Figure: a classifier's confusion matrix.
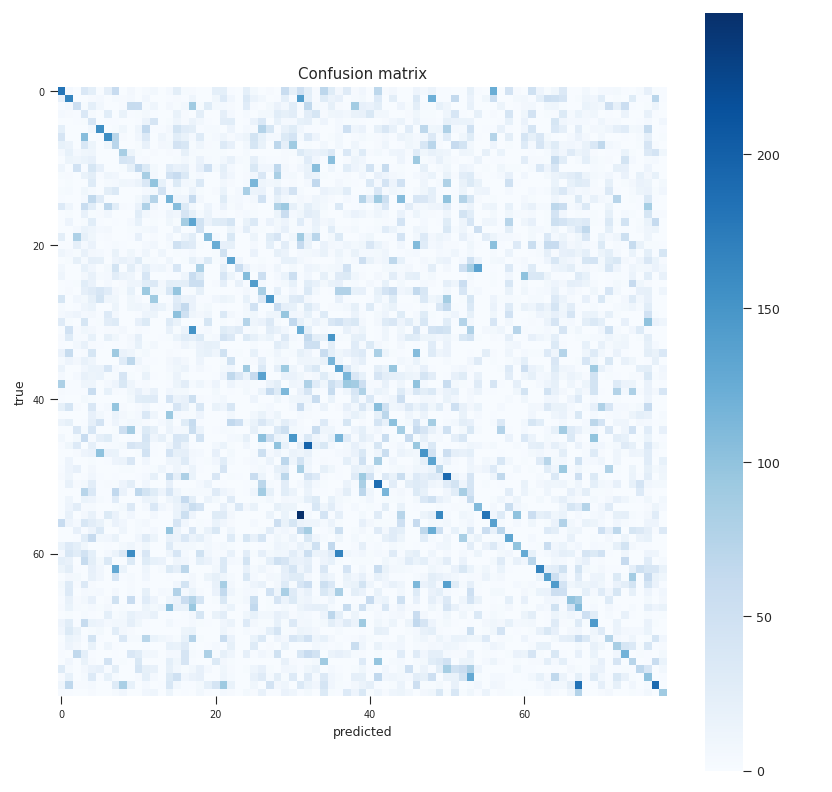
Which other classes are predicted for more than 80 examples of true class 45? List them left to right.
26, 30, 36, 69
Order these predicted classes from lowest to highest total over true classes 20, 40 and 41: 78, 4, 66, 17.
78, 66, 4, 17
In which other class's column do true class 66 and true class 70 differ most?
67
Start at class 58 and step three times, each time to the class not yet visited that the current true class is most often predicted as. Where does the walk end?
14
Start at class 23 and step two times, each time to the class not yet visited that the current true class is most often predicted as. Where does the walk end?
68
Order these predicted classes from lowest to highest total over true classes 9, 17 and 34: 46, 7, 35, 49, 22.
49, 22, 7, 35, 46
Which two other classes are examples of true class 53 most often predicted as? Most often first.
16, 48
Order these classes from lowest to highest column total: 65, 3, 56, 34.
56, 34, 3, 65
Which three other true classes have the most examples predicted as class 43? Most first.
36, 22, 26
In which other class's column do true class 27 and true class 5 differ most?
12
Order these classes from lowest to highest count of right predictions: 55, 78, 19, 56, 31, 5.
78, 19, 31, 56, 5, 55
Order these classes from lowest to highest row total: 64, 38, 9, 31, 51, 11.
9, 11, 51, 31, 38, 64
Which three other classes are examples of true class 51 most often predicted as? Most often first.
41, 39, 26
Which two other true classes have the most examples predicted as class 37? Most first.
38, 26
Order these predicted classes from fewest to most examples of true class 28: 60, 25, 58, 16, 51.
51, 60, 58, 25, 16
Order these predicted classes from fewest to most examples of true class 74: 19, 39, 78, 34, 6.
19, 78, 39, 6, 34
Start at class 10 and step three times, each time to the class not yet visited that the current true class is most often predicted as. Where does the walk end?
35
